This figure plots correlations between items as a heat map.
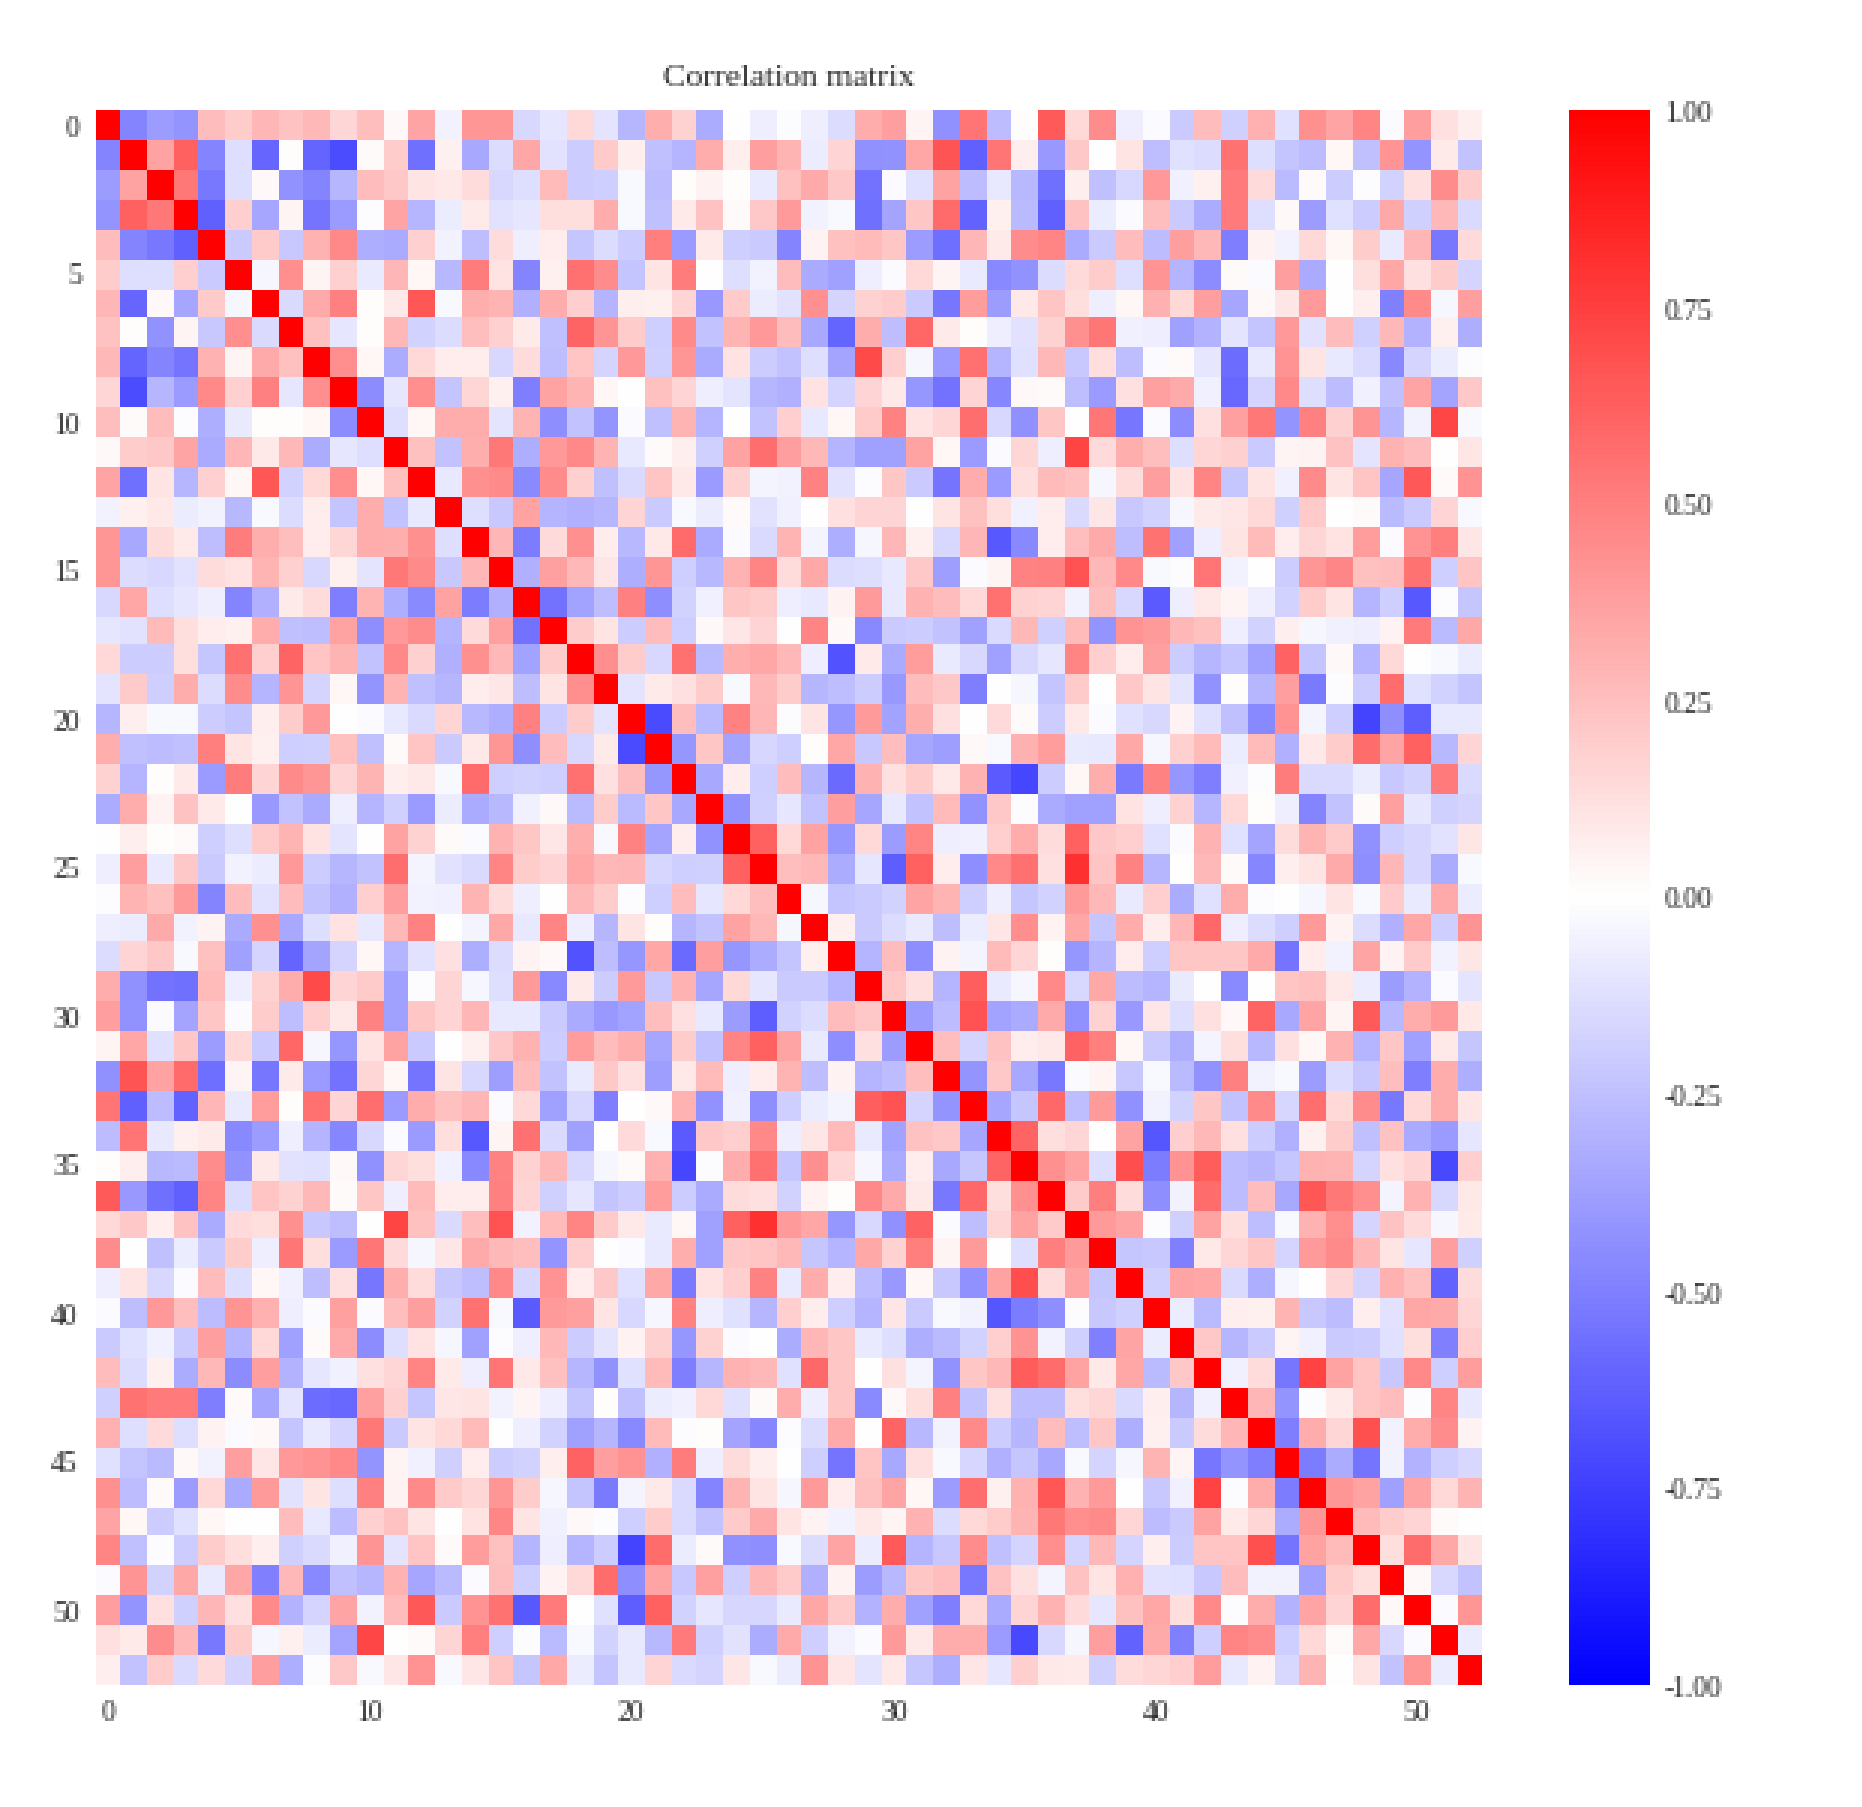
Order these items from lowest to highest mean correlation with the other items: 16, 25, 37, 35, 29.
16, 29, 35, 25, 37
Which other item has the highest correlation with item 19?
49
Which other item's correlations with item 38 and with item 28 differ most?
7
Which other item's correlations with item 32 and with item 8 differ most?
1
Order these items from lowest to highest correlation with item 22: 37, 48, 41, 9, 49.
41, 49, 48, 37, 9
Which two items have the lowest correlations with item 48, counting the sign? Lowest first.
20, 45
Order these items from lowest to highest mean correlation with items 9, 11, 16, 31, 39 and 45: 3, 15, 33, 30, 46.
30, 33, 46, 3, 15
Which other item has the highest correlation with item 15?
37
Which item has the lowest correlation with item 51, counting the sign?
35
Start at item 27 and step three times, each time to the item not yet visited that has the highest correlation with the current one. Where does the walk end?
36
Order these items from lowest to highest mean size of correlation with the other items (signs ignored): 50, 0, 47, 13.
13, 47, 0, 50
